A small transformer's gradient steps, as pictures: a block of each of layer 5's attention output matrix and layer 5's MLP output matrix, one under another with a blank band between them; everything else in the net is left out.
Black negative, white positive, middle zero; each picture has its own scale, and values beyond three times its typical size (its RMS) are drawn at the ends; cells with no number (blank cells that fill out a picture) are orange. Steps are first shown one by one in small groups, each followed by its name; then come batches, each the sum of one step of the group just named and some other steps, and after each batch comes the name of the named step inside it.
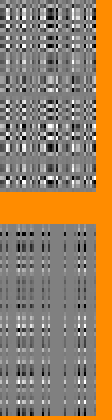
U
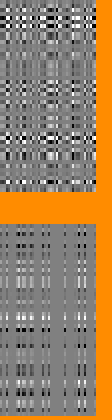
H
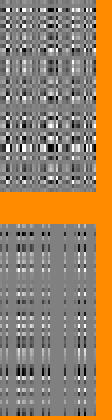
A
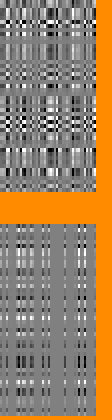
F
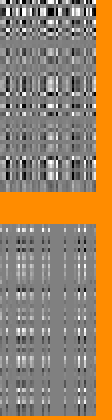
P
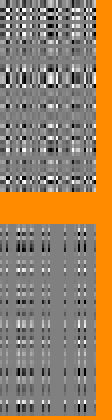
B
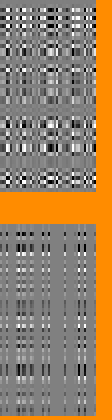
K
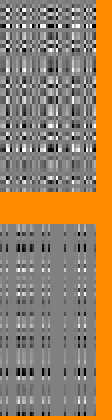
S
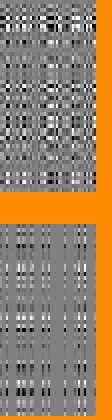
H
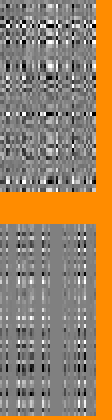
H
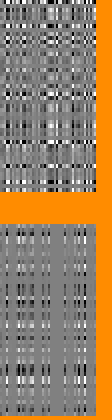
S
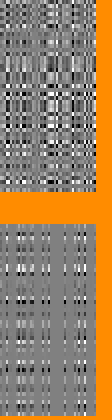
B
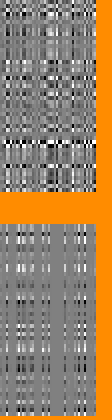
A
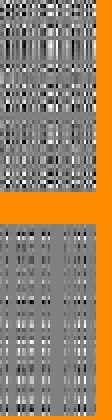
B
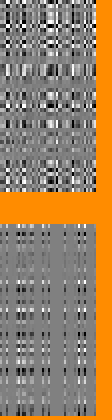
S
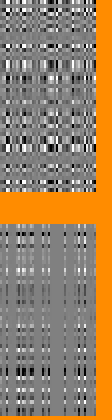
A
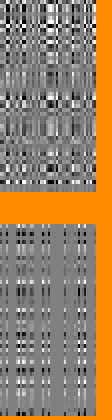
U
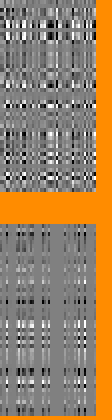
B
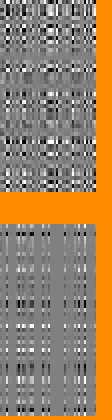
K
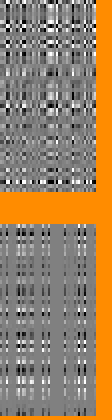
K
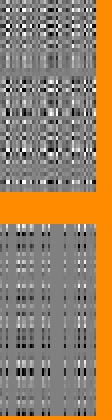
S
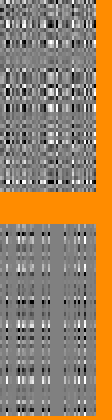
B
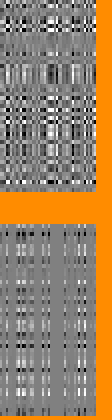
P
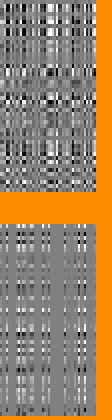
P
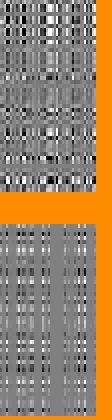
F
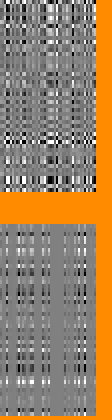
F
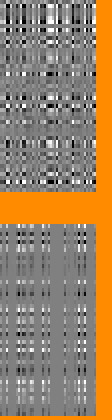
F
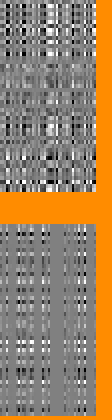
B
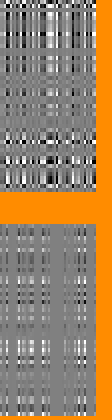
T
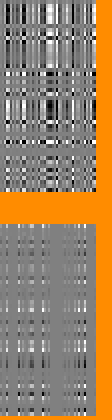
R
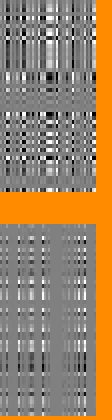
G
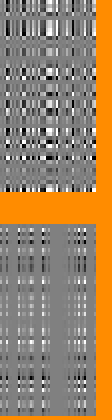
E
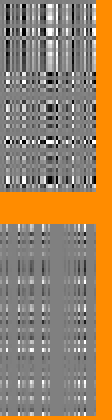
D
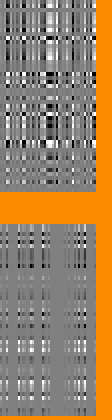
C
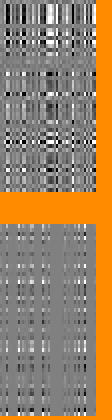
R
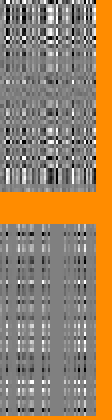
E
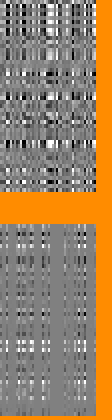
C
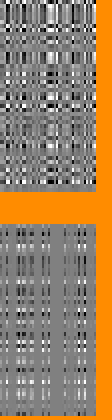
C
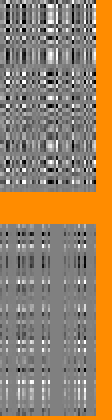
C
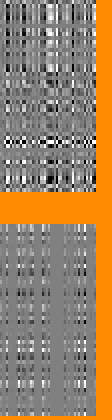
D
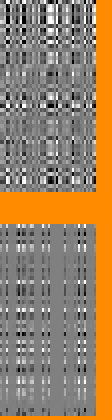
R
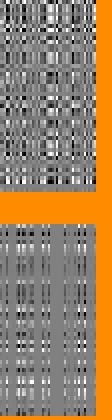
C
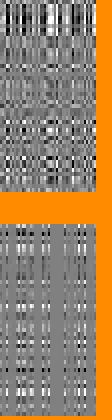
E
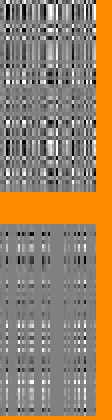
C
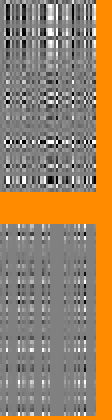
D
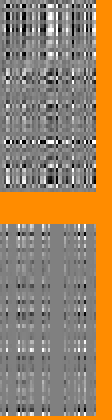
D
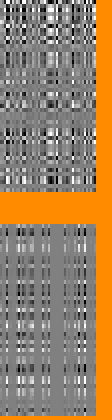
R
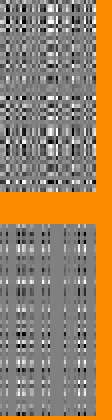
E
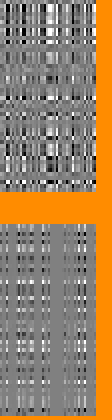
E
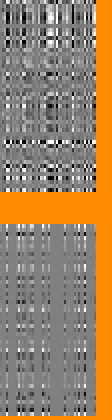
R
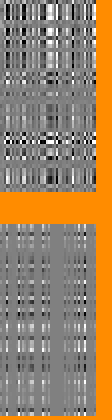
D
